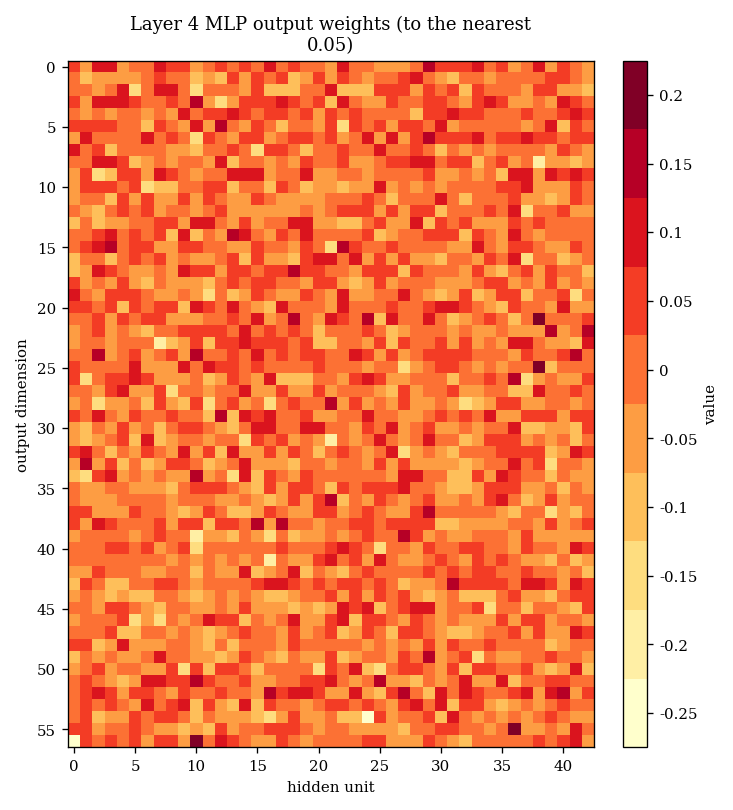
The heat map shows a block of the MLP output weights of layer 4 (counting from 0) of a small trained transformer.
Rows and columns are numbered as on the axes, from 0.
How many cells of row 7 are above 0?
9
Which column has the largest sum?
29
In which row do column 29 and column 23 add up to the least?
13
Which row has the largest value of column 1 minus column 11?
33
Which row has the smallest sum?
44
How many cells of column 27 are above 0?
21
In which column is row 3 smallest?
12
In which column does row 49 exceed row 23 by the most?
7
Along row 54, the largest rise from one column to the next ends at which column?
25
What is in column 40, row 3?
0.1
